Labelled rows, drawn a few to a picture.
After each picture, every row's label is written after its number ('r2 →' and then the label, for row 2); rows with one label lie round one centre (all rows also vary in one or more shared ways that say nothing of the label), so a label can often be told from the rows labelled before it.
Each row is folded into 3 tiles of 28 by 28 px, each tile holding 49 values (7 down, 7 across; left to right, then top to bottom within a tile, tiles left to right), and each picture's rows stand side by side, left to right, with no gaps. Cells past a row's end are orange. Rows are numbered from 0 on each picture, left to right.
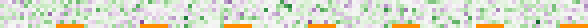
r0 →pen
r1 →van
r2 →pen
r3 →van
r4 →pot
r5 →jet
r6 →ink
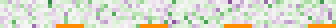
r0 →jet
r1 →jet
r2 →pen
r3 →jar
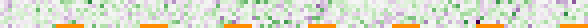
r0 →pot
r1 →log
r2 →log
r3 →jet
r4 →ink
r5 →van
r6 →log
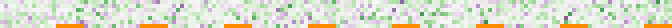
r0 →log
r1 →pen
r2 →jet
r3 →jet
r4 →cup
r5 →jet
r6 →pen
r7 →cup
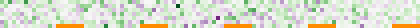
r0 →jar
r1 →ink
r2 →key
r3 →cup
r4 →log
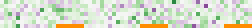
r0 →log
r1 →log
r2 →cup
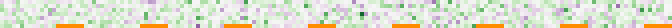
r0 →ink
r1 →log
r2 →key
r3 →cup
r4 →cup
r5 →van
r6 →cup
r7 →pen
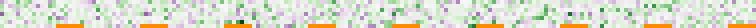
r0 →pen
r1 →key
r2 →pot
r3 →jet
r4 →jet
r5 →pot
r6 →pen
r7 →van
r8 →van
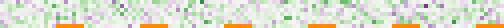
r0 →cup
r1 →ink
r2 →pen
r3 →cup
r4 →pot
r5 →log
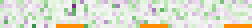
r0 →cup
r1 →cup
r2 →cup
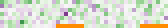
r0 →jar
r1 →cup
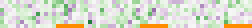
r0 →cup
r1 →cup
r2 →key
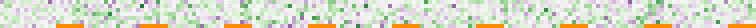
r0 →log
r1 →cup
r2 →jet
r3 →log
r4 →ink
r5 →jet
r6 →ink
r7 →cup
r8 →pen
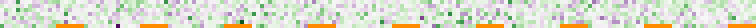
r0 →key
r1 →jet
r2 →pot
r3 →key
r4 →pot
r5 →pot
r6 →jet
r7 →key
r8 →ink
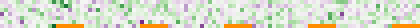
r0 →pot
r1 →van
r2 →pot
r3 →pot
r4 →jar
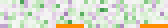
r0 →pot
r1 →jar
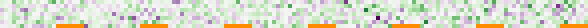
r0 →jet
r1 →pot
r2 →van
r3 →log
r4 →log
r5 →cup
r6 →jar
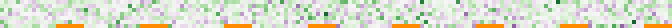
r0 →ink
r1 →ink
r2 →van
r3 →jar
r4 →jar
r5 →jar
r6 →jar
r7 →pot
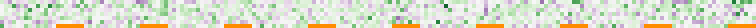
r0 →cup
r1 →log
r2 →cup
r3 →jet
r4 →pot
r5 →log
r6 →pen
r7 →jet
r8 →key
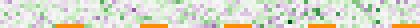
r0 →log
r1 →key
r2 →jet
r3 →jet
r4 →key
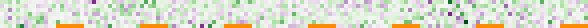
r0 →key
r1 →van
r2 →jet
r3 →ink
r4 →pot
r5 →van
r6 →jar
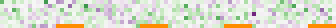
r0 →van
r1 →log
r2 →log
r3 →pen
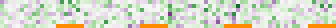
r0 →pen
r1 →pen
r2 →ink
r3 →jet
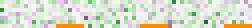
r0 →ink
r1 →ink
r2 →pot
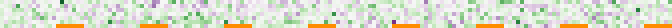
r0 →jar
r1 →pot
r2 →pot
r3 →pot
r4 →van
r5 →jet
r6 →van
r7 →ink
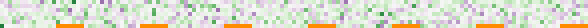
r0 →cup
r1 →ink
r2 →pen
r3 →pen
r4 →ink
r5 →key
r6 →pen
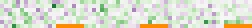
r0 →cup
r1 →key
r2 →pot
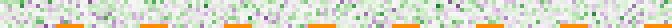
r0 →key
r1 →key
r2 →jet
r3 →key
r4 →ink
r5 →ink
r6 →log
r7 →log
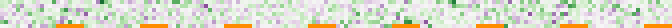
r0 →van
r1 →key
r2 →ink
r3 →log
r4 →pot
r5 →pen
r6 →key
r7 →ink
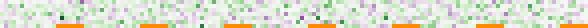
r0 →log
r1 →jet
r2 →van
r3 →key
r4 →cup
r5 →jet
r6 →pen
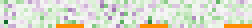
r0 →pot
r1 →jet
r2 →jet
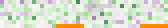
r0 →pen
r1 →cup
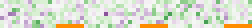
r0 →van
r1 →ink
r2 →jet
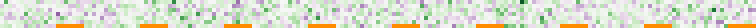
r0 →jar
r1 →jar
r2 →pot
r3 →key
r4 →log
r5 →log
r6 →key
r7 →pot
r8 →ink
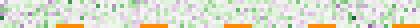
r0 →jar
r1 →cup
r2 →jet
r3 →cup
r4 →jet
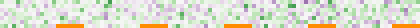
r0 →key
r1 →pen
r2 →jet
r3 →pen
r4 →cup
